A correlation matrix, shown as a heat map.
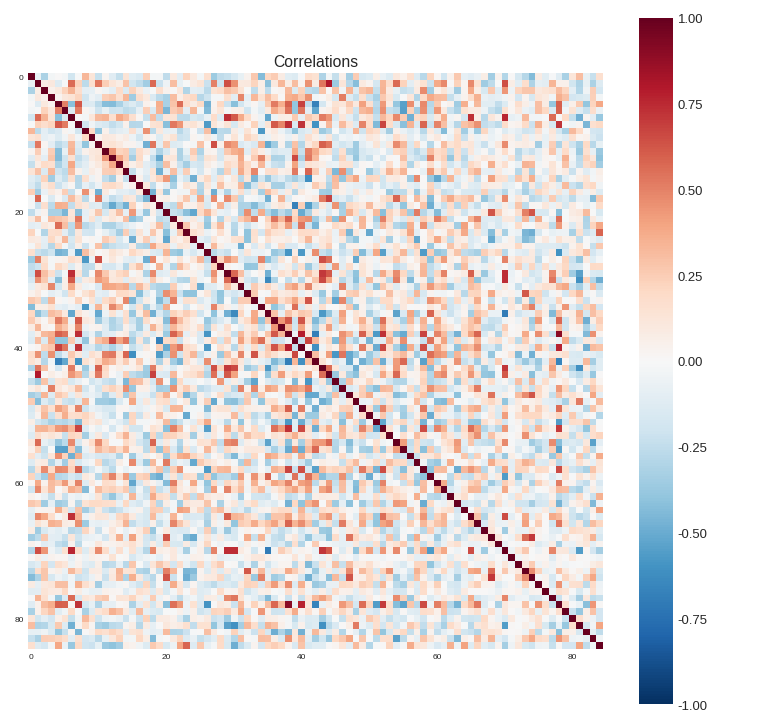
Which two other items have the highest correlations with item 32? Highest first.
73, 20
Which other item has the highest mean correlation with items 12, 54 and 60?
41
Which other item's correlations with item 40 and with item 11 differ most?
4
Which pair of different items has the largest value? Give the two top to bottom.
38, 78
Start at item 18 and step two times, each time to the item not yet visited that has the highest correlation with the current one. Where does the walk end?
1
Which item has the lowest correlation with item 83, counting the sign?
54
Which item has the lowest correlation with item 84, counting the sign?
30
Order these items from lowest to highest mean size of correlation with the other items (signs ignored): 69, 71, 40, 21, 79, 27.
71, 69, 79, 27, 21, 40
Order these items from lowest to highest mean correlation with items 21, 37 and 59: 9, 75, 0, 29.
29, 9, 0, 75
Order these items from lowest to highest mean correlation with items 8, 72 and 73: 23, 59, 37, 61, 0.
23, 59, 61, 0, 37
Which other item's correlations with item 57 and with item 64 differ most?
20
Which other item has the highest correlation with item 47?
74
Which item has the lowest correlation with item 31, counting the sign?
25
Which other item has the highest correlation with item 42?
55
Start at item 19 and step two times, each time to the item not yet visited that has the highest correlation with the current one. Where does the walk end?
28
